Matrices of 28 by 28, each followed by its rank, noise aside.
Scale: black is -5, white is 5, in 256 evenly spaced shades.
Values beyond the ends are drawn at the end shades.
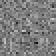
four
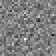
six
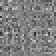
five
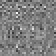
five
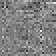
six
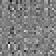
five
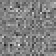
five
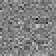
six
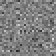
six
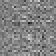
four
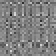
three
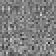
six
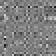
three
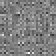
four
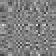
three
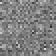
six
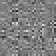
three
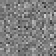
five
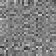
four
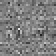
four
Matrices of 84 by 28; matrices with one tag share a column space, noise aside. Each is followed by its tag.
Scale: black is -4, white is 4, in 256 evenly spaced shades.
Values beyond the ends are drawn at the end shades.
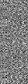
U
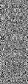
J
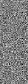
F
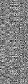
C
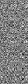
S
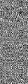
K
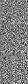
U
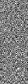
S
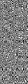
S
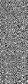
U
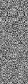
K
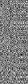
S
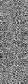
F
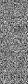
U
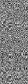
S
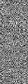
U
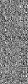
J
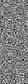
U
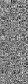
J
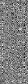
C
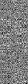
U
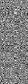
K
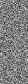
S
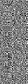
F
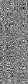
C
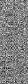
C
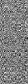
S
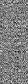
U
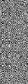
F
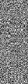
U
